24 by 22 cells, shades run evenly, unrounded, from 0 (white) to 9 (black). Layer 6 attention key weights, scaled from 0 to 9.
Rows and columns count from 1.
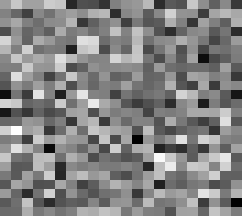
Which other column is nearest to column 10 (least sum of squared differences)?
7
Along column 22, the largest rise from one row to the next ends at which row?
23
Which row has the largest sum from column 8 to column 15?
3
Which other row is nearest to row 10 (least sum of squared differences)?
8
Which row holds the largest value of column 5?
17
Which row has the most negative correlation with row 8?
22
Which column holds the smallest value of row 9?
2
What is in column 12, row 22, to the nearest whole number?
4
